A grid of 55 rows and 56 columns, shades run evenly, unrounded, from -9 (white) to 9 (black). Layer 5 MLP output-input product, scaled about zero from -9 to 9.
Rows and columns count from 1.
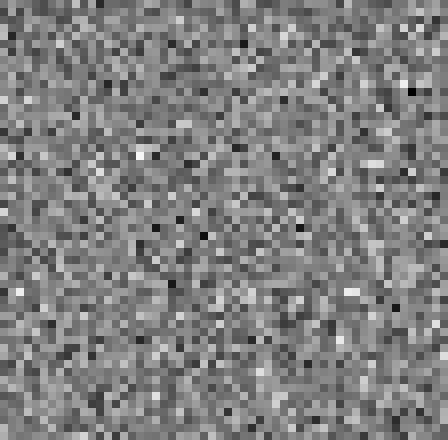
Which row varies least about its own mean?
48
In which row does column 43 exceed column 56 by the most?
53
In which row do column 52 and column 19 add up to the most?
12
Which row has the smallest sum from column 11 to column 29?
25
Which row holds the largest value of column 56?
31
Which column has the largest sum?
22
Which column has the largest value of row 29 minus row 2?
2
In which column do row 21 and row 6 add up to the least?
47
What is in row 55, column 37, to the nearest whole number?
-1
